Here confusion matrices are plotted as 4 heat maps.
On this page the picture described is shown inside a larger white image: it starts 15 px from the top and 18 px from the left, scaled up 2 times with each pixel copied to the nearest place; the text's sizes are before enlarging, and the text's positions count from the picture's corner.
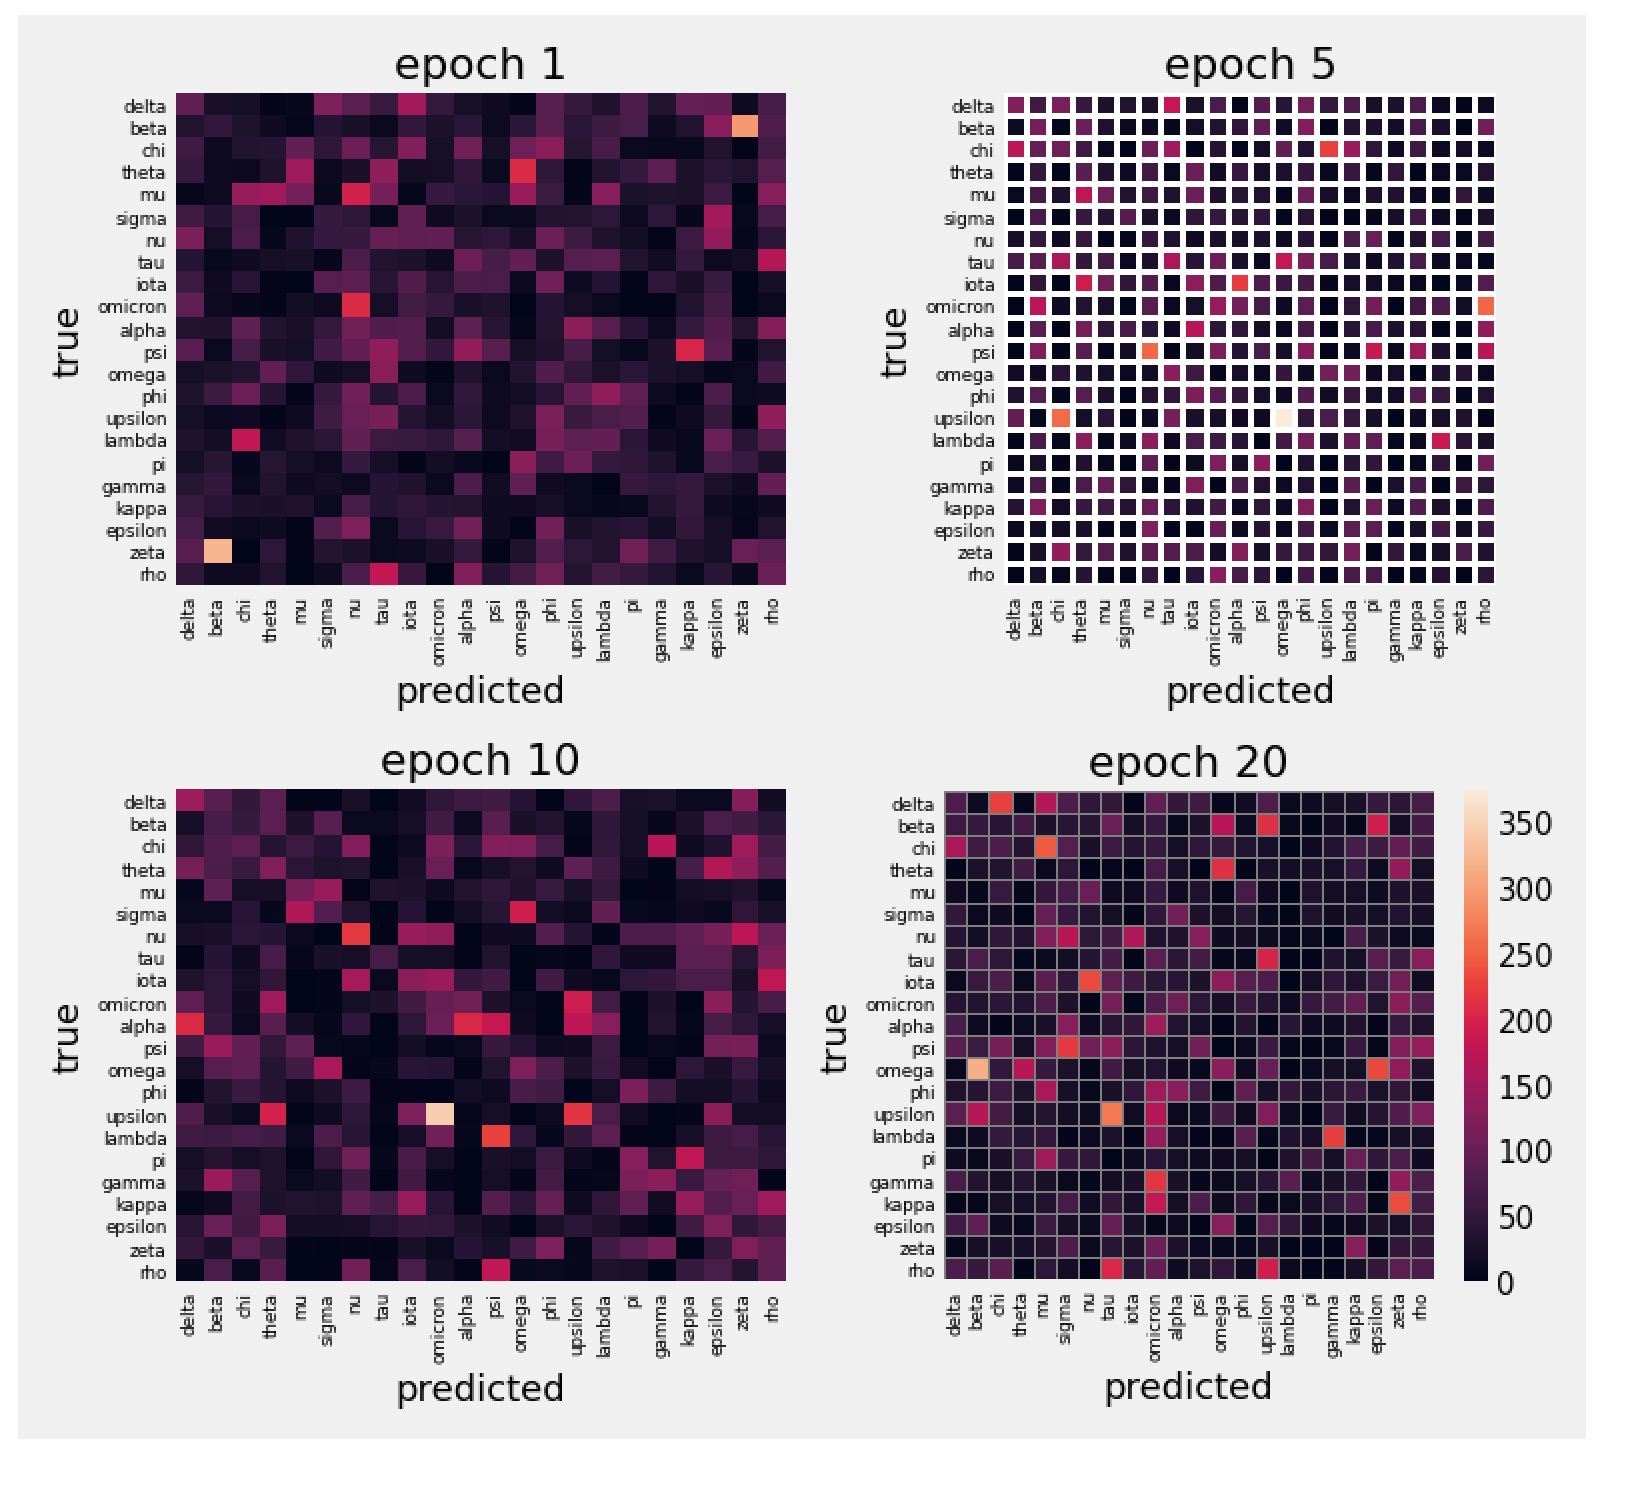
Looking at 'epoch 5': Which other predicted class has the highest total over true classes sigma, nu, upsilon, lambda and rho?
omega
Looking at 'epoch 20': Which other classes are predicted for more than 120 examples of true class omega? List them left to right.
beta, theta, epsilon, zeta
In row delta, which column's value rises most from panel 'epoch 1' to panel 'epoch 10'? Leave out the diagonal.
zeta
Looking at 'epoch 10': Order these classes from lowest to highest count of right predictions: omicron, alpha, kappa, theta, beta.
beta, omicron, theta, kappa, alpha
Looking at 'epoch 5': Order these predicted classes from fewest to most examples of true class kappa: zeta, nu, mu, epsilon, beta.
zeta, epsilon, mu, nu, beta
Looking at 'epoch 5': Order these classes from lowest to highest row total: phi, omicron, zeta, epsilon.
epsilon, phi, zeta, omicron
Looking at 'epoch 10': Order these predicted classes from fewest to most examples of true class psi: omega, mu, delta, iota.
iota, omega, delta, mu
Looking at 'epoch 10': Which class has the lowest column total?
tau
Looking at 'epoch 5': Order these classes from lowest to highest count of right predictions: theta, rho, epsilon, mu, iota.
rho, epsilon, theta, mu, iota
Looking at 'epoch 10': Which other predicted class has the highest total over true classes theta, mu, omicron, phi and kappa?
epsilon
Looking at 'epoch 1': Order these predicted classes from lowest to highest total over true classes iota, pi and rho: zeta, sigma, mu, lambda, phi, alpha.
mu, zeta, sigma, lambda, alpha, phi
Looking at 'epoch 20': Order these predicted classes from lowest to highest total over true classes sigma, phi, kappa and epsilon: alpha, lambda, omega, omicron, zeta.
lambda, omega, alpha, zeta, omicron
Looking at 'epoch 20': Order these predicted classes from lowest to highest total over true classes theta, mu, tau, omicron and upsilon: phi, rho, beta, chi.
phi, chi, beta, rho
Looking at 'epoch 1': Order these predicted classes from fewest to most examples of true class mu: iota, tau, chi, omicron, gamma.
iota, gamma, omicron, tau, chi
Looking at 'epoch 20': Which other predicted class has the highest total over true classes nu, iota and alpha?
sigma
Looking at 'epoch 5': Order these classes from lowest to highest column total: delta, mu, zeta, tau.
zeta, delta, mu, tau
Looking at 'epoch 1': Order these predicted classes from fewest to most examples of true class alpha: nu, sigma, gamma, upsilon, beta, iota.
gamma, beta, sigma, iota, nu, upsilon
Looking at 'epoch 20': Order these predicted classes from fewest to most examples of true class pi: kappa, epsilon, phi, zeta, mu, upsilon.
upsilon, phi, epsilon, zeta, kappa, mu
